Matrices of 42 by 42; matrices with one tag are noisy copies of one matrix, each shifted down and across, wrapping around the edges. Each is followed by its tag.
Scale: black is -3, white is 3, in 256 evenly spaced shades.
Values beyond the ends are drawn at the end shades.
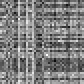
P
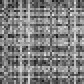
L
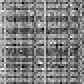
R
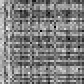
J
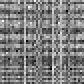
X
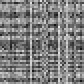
X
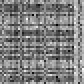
J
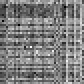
P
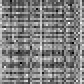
R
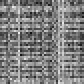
R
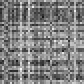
L
